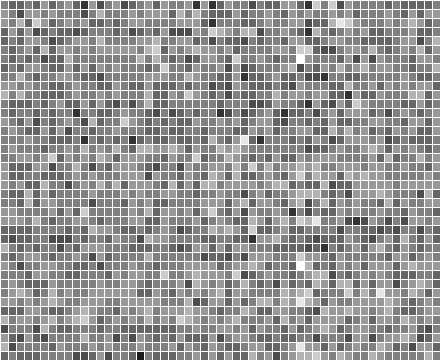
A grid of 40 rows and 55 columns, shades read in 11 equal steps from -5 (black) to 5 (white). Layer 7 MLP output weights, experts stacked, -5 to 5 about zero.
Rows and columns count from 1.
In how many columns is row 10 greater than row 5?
16
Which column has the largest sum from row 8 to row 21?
30
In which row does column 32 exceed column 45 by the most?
25
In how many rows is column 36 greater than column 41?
18
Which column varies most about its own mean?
38
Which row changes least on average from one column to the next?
9
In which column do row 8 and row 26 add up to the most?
21
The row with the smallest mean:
13
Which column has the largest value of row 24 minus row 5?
27
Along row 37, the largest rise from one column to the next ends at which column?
6
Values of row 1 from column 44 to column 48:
1 0 0 0 0
